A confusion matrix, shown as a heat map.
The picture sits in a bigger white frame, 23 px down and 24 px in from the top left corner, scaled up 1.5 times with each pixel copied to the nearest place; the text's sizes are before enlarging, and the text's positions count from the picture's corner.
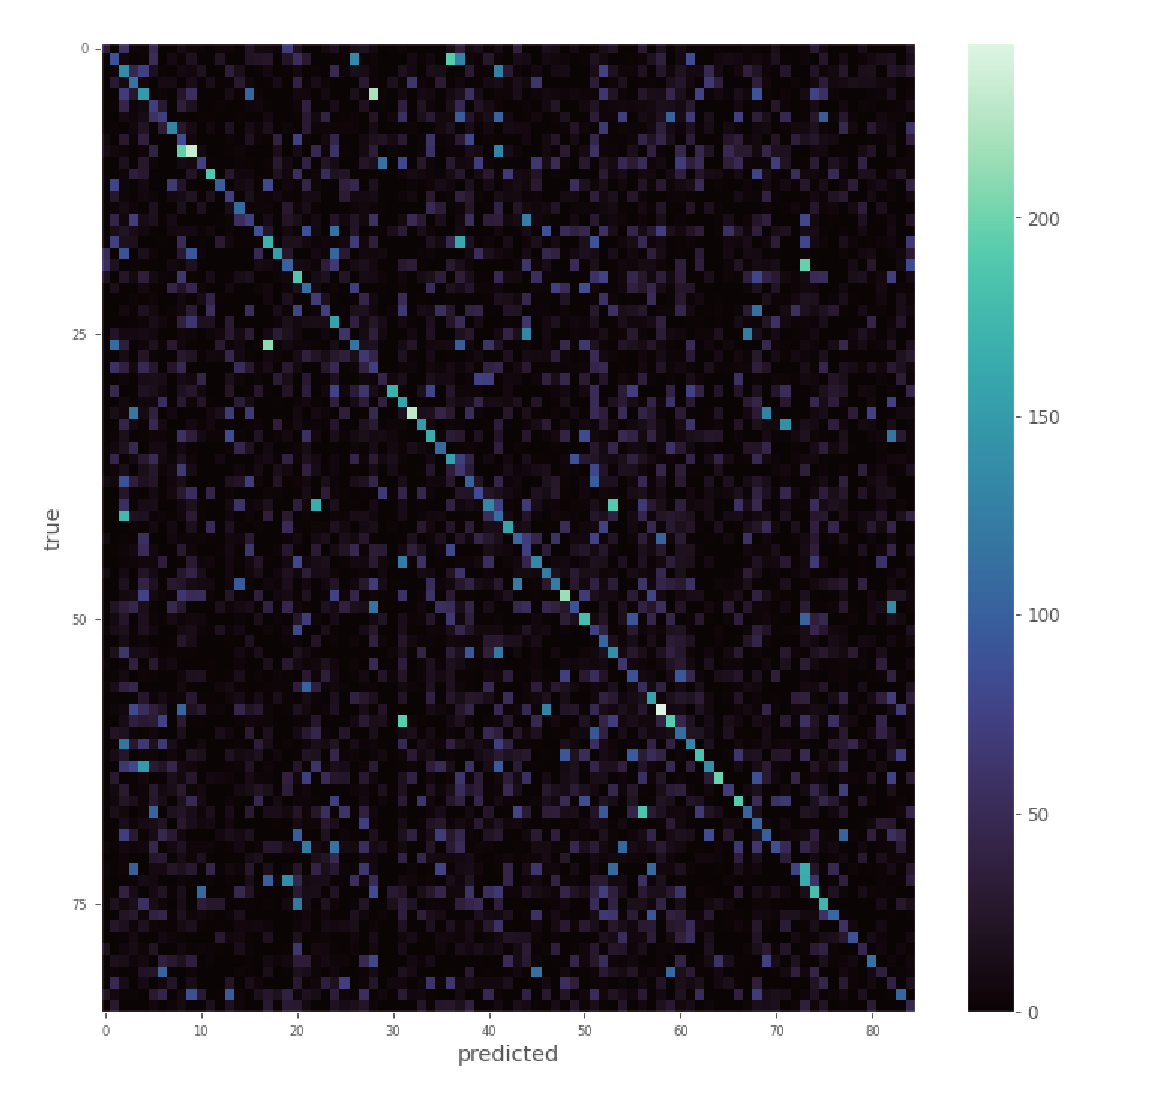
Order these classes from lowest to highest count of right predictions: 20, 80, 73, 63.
80, 63, 73, 20
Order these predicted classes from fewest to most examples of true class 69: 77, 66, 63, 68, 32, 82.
66, 68, 32, 82, 63, 77
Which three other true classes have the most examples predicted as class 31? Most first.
59, 45, 10
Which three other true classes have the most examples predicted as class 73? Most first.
19, 72, 50
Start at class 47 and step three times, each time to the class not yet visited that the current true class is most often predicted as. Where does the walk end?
46
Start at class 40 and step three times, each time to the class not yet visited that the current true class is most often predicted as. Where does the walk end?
2
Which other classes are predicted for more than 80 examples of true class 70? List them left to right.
21, 24, 54
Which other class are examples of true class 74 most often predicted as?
10
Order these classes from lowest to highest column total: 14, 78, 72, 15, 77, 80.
78, 72, 80, 14, 15, 77
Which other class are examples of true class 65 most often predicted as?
77
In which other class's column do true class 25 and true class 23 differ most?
44
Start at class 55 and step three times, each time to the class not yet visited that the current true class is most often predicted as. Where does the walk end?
20
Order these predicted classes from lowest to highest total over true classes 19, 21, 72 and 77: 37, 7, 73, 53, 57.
37, 7, 53, 57, 73
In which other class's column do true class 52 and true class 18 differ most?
24
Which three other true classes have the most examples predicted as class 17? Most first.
26, 73, 12
